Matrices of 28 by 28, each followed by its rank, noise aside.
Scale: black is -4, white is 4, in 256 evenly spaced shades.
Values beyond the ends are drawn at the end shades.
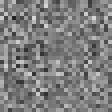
five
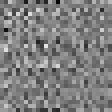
four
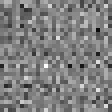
five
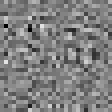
five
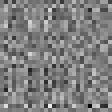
three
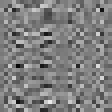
three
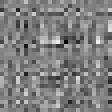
three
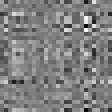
two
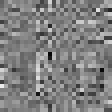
four
